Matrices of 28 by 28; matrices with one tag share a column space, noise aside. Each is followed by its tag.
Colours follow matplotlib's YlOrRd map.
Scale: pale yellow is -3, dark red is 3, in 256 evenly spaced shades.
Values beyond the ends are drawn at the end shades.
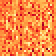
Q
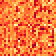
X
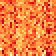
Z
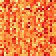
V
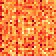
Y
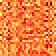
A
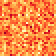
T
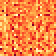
Q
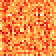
T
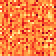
A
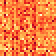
Q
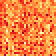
T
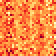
Z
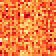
A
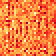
Y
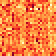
V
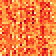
Z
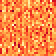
X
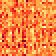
X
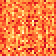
Y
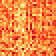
Q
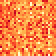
Z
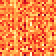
Q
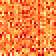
Z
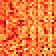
Y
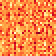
T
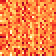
Z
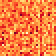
T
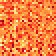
Y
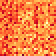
Z
